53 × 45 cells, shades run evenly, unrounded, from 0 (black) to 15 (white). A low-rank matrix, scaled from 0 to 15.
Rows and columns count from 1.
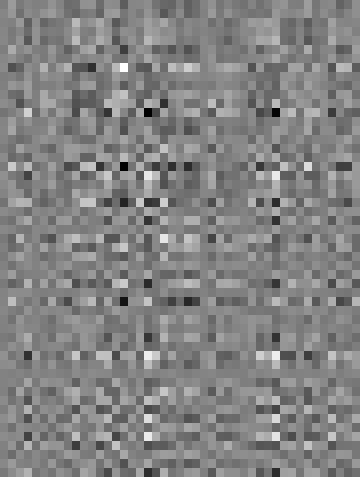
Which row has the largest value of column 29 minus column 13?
50
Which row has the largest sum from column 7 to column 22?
40
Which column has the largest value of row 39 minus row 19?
16
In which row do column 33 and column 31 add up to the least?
19
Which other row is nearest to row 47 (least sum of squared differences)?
49
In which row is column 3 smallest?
12
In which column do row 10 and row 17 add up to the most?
21
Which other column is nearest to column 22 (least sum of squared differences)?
43
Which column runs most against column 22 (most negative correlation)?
2
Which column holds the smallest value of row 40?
4
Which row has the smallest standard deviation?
42
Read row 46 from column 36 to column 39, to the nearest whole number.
10 9 7 11
